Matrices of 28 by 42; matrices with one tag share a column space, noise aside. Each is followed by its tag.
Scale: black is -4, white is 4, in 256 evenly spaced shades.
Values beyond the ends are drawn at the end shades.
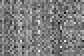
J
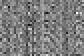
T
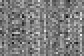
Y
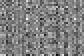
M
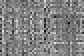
Y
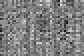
Y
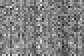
M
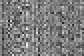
T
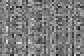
M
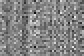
J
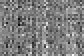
M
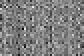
M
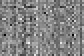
M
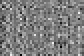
M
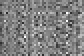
T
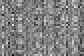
M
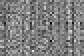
J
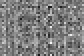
M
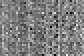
T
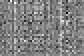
J
